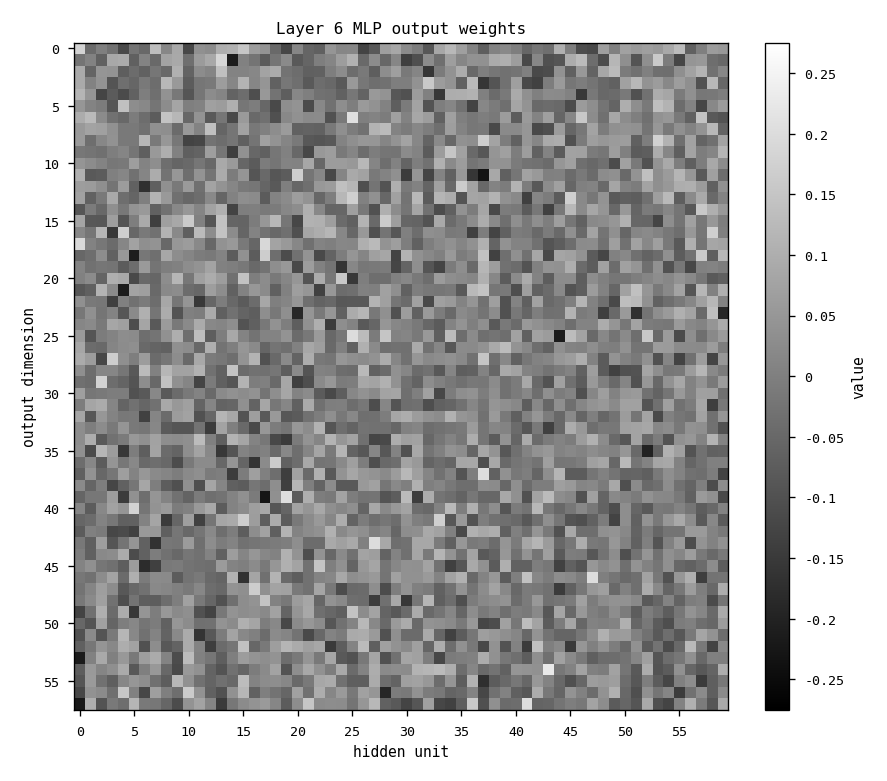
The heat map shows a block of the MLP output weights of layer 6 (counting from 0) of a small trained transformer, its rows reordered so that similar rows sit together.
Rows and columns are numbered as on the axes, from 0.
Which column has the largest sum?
31
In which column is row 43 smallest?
7
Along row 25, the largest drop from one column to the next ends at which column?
44
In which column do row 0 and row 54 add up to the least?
19
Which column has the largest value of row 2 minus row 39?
17
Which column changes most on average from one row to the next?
4
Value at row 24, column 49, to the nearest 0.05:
0.05
